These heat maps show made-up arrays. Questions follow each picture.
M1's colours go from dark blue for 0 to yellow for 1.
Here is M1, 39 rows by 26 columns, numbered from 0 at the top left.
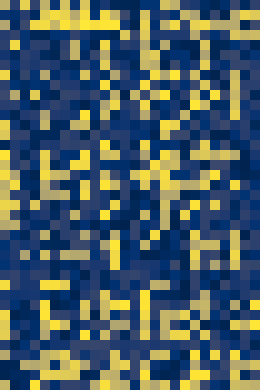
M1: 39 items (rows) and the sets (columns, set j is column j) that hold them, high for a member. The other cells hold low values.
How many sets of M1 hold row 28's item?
6
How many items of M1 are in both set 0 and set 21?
5
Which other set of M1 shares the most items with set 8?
4
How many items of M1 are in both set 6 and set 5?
8
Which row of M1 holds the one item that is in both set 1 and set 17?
18
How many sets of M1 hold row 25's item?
8
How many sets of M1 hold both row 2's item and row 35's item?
9
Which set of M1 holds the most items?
14
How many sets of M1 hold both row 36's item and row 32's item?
9
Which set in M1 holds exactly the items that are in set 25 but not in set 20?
24
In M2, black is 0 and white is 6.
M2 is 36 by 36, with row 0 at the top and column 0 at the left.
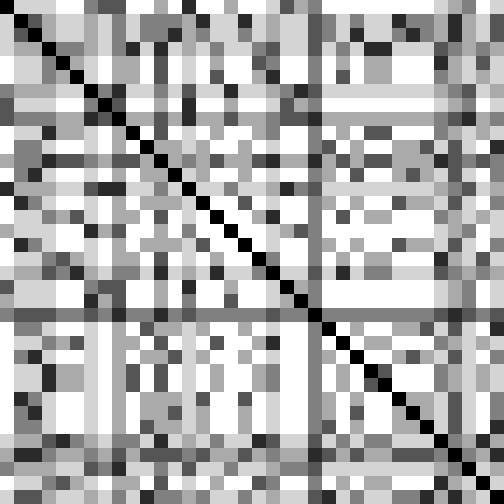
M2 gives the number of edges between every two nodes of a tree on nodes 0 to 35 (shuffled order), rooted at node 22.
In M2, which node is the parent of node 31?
11
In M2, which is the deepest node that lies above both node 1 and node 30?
32
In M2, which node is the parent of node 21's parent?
8
